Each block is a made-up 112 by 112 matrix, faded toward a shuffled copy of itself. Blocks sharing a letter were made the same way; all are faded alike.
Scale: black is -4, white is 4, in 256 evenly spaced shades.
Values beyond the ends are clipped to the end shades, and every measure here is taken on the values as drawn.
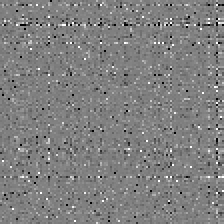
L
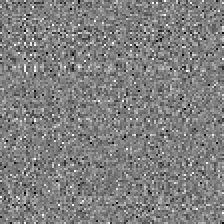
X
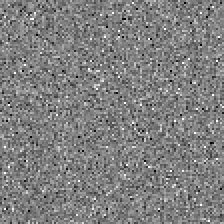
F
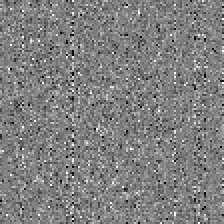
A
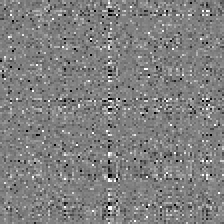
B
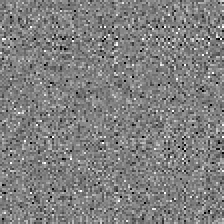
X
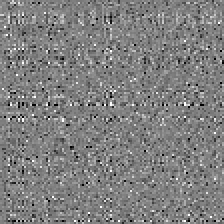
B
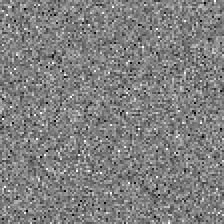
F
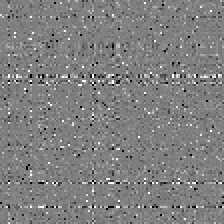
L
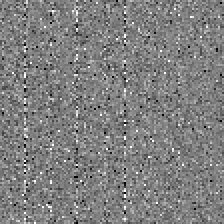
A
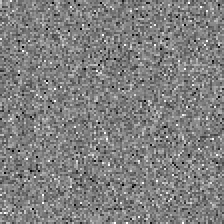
F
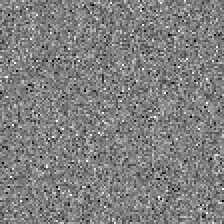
F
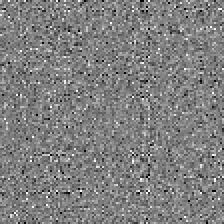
X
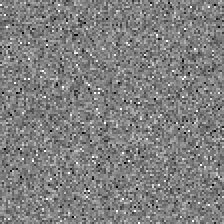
F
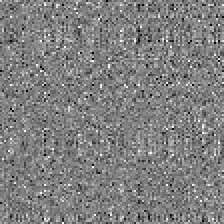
X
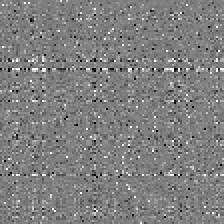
L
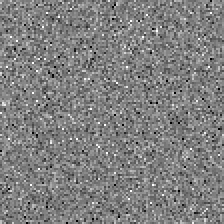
F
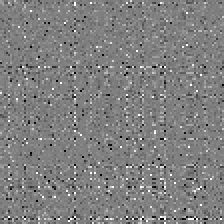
L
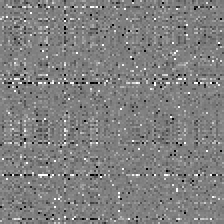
L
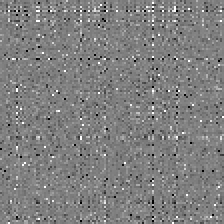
B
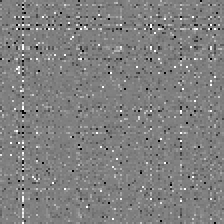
L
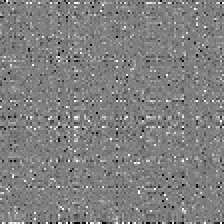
L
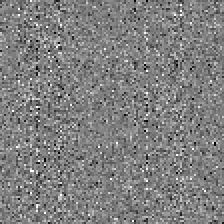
A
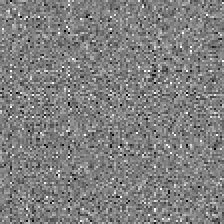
X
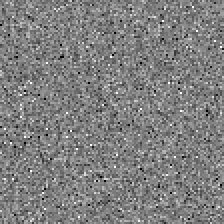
F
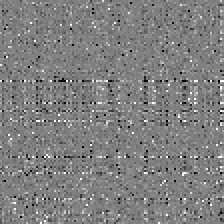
L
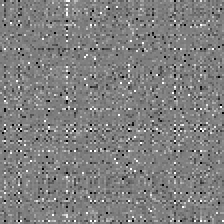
L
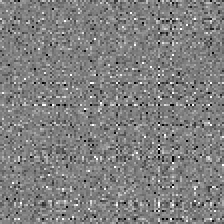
B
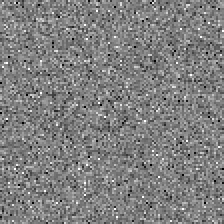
F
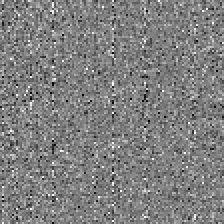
A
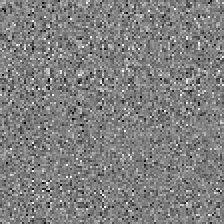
X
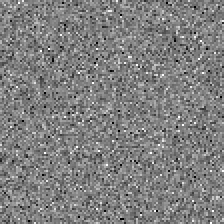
F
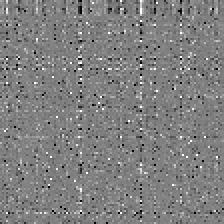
B
